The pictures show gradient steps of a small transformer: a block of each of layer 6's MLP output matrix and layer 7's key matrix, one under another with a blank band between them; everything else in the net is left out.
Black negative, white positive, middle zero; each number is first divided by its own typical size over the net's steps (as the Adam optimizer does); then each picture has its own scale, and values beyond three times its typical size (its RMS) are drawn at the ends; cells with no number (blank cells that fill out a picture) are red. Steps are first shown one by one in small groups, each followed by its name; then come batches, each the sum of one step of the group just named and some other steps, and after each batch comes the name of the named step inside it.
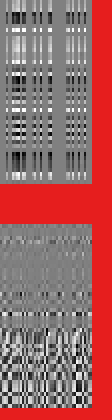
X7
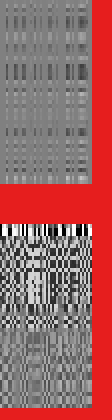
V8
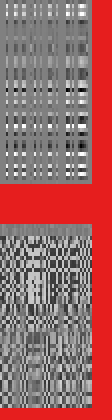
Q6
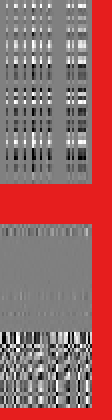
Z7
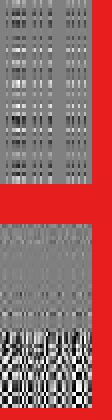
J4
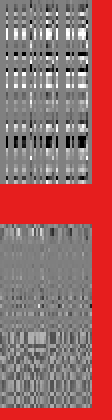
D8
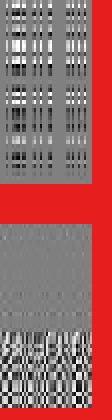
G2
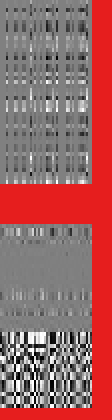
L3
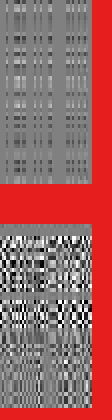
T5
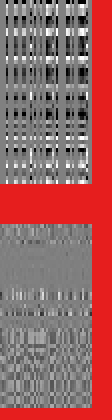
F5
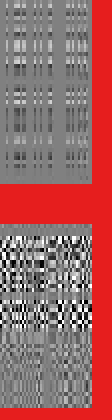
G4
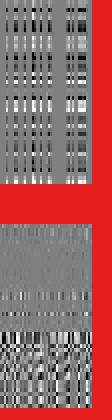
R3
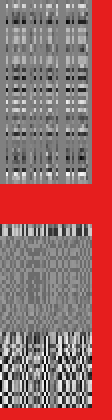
X7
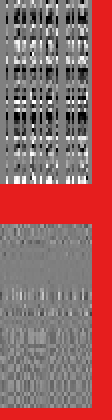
F5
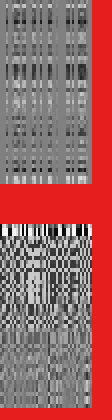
V8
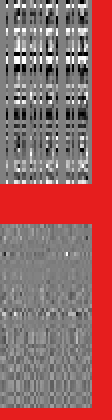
F5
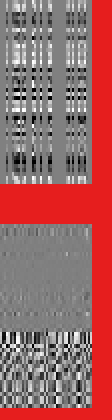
X7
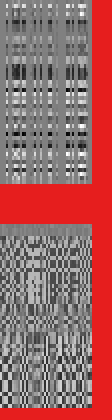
Q6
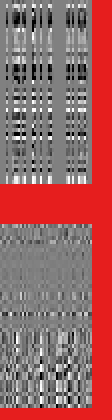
R3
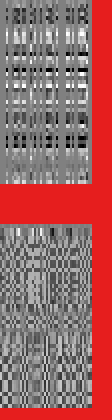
D8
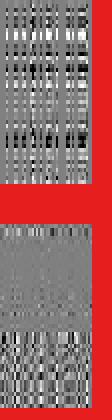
D8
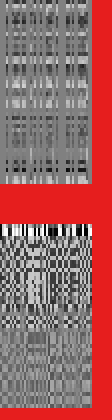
V8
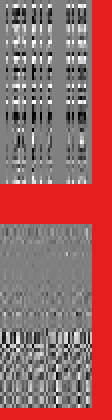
Z7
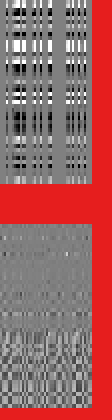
G2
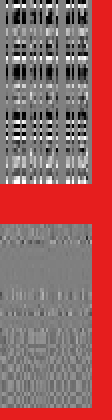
F5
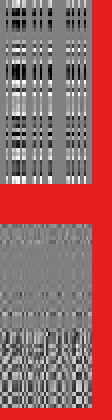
J4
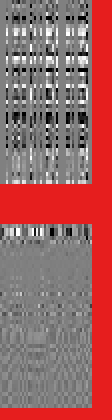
D8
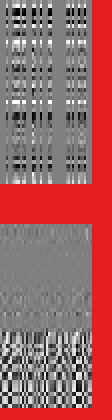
G2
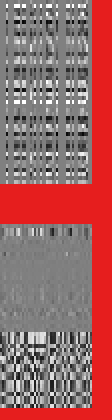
L3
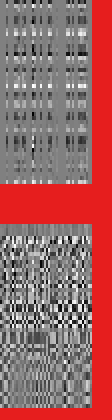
T5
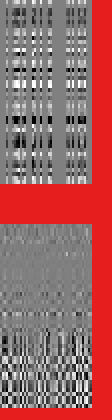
J4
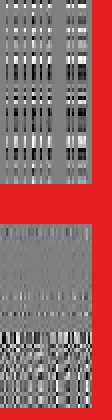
Z7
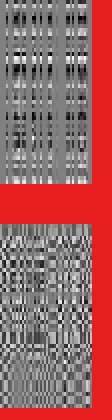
T5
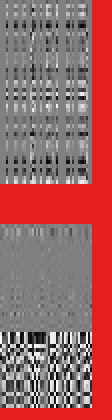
R3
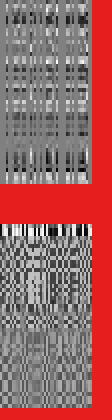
V8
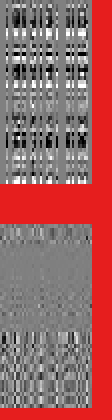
D8
